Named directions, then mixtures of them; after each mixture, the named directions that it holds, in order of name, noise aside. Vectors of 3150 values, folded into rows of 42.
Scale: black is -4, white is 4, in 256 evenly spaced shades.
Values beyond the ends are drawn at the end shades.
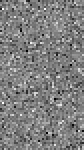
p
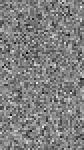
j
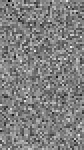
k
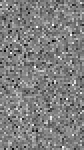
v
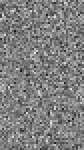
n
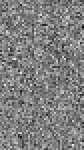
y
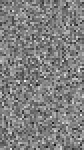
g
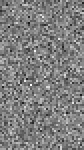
g, k, y.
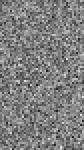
g.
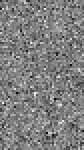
p.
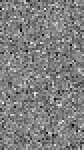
p.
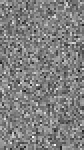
g, n, v.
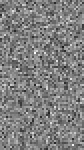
n, y.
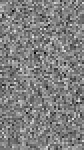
g, n, y.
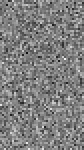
j, k, y.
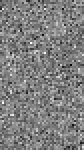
g, n, p.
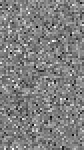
v.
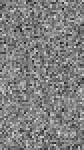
j, n, p.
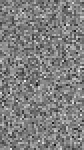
g.
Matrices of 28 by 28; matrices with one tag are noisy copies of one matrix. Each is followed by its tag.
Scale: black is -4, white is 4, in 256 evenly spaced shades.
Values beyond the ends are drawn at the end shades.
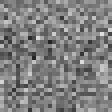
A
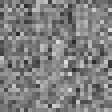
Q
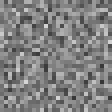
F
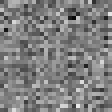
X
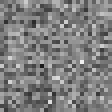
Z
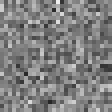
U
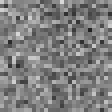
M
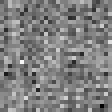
X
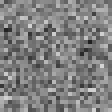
A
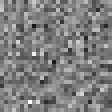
U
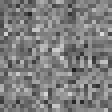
Q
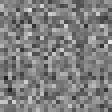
F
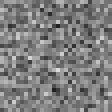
M
